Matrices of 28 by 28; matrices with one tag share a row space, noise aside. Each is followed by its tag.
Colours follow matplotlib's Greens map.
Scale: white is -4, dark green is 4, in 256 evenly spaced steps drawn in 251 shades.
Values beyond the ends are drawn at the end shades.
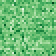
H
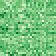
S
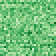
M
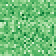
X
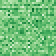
S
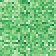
X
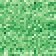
M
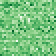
X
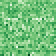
S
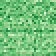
M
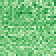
M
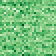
H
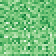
X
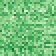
H
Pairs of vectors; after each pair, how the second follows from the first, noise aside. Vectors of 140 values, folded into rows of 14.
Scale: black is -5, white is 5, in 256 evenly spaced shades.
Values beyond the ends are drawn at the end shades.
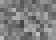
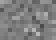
partly zeroed.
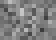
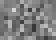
reversed, negated.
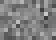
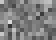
reversed, negated.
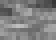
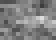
wrapped around, negated.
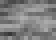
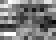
negated, scaled up.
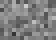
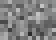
reversed, negated.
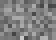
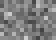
wrapped around, negated.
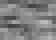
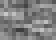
wrapped around, negated.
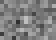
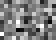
negated, scaled up.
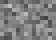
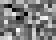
negated, scaled up.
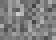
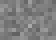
wrapped around, negated, shrunk.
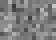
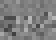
negated, partly zeroed.
